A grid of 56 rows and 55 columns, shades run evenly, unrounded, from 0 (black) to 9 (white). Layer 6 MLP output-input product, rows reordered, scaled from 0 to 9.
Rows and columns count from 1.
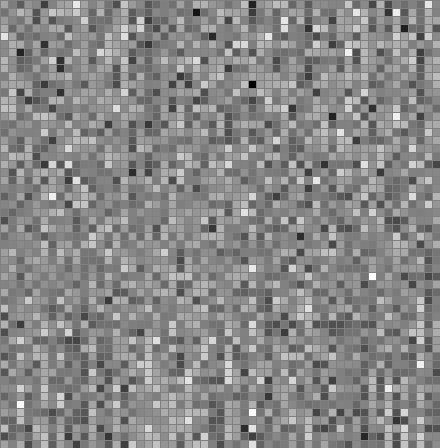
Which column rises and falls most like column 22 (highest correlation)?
6
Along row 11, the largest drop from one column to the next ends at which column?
32
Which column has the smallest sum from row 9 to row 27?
17
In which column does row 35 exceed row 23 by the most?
22
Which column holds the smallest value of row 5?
27
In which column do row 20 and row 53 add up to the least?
50
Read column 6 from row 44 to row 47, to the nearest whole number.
5 6 6 6
